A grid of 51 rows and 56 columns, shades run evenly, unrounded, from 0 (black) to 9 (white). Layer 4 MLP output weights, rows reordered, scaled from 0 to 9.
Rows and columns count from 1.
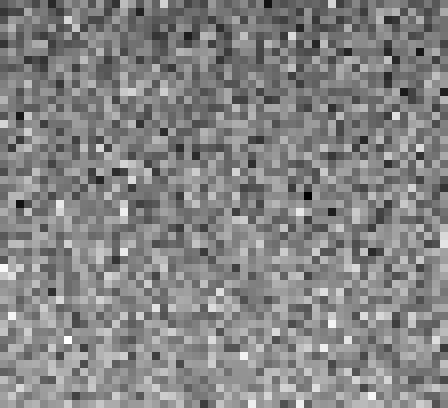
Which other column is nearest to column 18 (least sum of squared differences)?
54
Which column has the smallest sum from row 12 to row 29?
23
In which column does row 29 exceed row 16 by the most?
43
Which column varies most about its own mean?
49
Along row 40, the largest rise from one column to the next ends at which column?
46
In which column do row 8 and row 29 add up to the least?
6
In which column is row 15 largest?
50
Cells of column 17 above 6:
5
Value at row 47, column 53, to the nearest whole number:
4
